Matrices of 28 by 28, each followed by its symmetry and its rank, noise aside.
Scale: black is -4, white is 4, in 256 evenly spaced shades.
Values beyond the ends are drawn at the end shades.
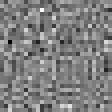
antisymmetric, rank four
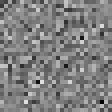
symmetric, rank six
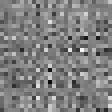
antisymmetric, rank four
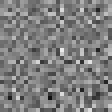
no symmetry, rank four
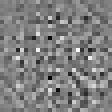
antisymmetric, rank six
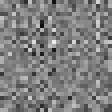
no symmetry, rank six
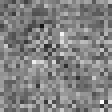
symmetric, rank six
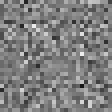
no symmetry, rank six
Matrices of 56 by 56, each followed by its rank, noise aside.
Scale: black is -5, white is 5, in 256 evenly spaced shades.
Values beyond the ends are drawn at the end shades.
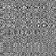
five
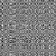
three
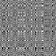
two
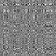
three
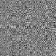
five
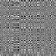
two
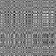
two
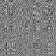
four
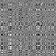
two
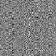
five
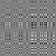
one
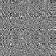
four
